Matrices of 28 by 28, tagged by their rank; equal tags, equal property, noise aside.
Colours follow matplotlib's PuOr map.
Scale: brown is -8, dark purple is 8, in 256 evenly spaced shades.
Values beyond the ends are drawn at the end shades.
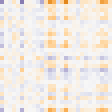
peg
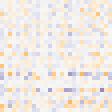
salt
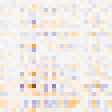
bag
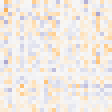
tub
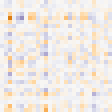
bag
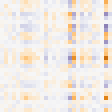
peg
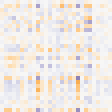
bag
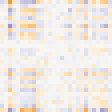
peg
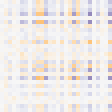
peg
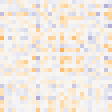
salt
